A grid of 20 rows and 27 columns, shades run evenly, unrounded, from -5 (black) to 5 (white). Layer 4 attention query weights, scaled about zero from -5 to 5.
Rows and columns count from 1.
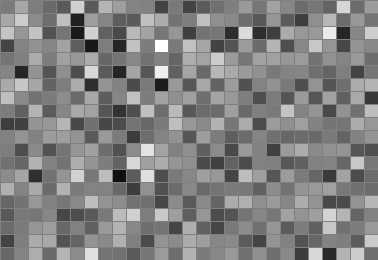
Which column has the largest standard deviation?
12
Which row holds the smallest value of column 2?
6
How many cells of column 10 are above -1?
13
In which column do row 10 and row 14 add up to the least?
9
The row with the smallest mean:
11
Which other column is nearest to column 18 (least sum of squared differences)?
22
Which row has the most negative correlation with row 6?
7
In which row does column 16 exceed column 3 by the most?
14
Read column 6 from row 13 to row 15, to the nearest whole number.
2 3 0
